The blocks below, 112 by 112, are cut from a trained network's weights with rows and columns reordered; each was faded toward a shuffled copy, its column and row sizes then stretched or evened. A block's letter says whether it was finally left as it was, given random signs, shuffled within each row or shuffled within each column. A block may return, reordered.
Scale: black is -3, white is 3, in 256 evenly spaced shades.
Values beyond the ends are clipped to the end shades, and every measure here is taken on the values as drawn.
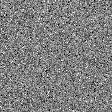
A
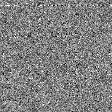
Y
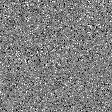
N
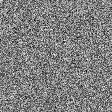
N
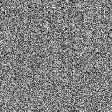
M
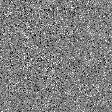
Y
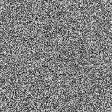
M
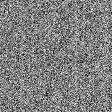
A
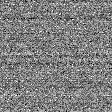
N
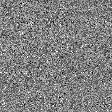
Y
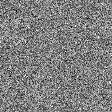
Y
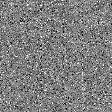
Y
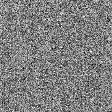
A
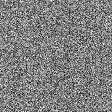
M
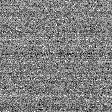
N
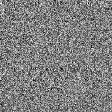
M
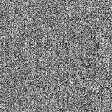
M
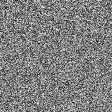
N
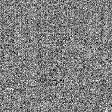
M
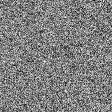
A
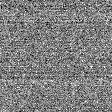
N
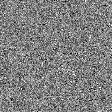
Y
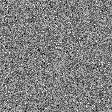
A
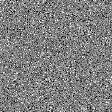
M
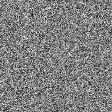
Y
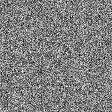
A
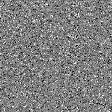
M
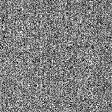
M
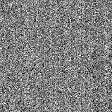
M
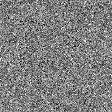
Y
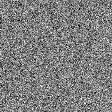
Y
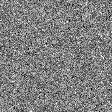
A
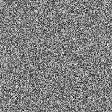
M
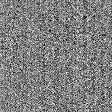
M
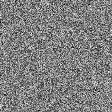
Y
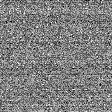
M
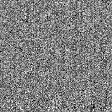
M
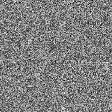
M
